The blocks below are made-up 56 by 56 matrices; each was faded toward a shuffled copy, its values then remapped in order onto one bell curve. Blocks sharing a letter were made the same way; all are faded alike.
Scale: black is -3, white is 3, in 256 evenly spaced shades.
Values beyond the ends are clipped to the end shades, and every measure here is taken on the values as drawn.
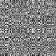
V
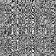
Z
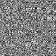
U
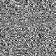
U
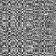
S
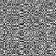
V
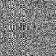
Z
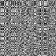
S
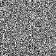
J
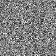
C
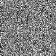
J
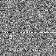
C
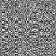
V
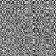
S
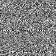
C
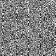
J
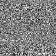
C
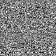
C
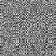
V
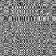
S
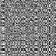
S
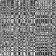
S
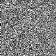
J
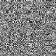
U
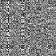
Z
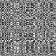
V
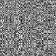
Z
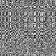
S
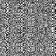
Z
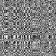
S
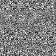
C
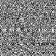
U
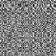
V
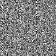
J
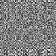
V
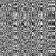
S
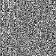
J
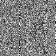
J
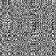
V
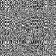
Z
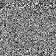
C
